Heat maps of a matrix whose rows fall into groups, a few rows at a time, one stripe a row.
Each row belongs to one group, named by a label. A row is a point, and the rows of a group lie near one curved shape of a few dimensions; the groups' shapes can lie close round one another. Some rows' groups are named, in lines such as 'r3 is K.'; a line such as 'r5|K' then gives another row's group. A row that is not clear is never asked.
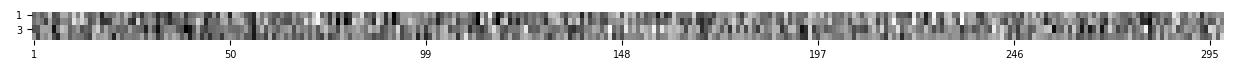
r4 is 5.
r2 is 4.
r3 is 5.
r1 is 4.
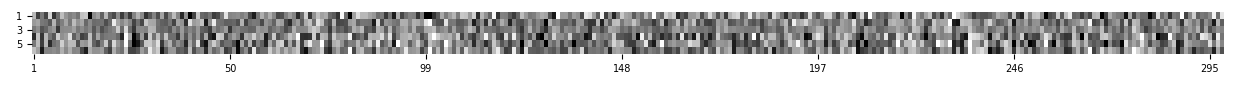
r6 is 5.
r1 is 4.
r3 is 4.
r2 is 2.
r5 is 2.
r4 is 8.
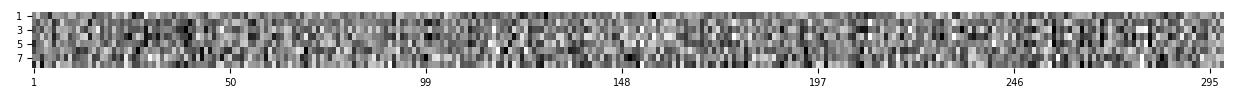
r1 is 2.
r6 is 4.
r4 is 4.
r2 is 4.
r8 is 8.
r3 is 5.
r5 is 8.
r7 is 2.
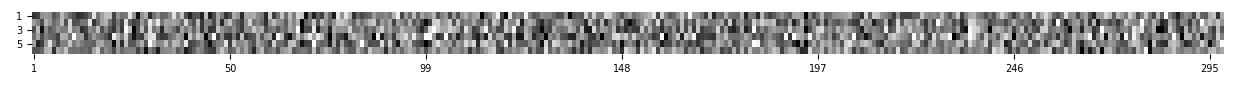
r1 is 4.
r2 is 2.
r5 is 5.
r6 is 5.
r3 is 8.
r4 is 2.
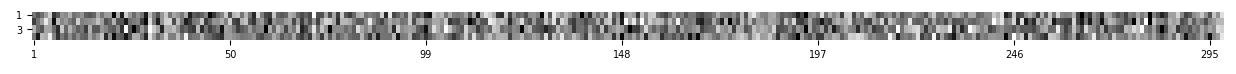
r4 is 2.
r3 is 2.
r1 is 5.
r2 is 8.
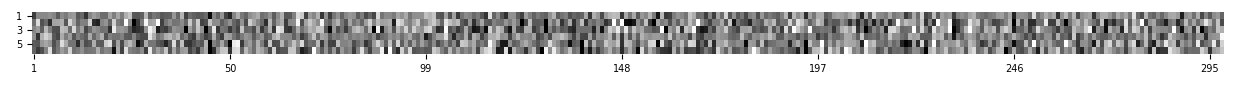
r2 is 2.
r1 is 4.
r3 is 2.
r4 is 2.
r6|5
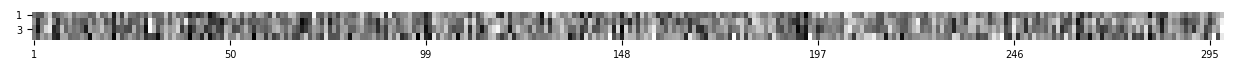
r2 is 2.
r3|2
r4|5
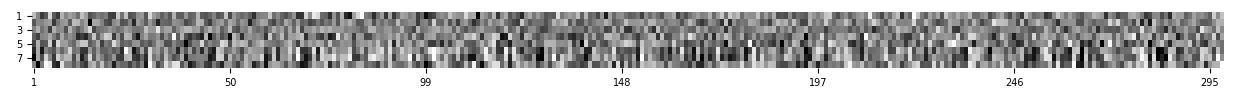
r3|2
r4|4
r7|8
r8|2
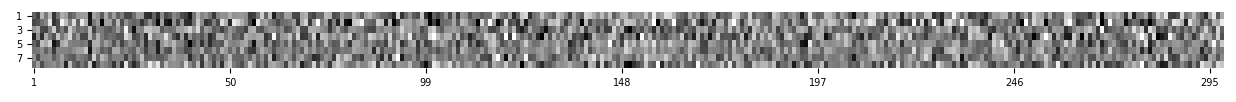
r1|4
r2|4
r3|2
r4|8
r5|5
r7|4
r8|2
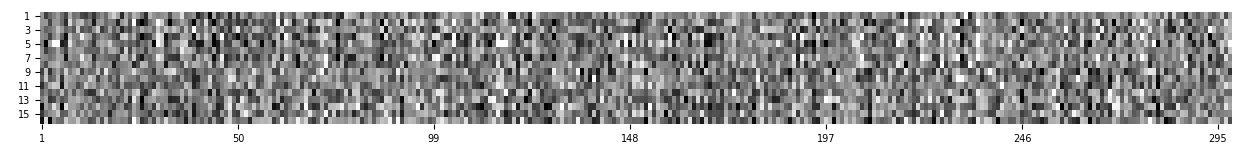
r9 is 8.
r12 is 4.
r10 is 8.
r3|2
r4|2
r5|2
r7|2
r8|2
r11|8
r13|8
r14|8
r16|8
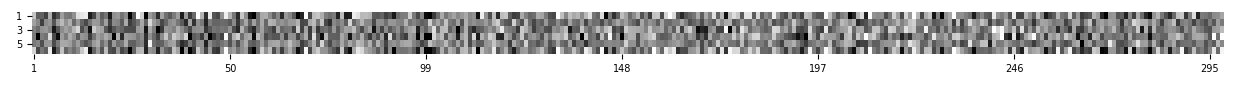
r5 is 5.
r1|4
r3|8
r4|5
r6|4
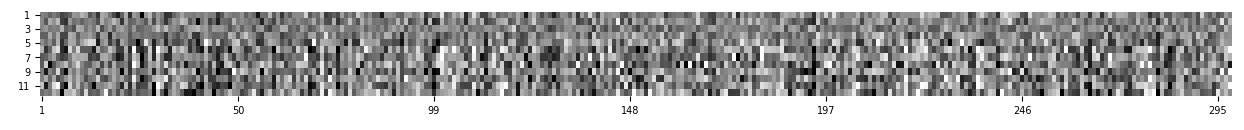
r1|8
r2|5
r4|4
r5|4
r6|2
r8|8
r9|5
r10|2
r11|2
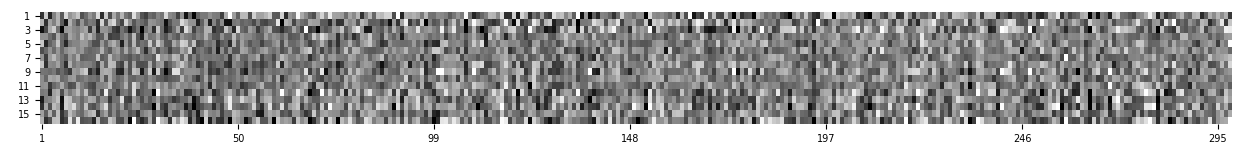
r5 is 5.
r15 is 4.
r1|8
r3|8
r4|4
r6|4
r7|2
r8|5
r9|8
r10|4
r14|5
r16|2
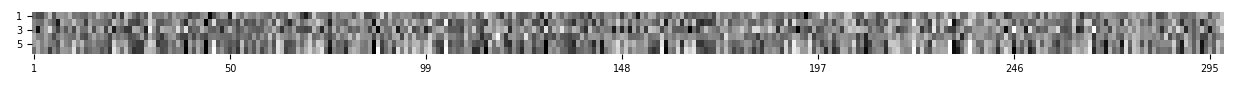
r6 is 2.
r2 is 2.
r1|5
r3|2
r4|5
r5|2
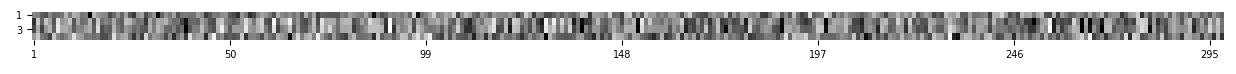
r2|8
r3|8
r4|2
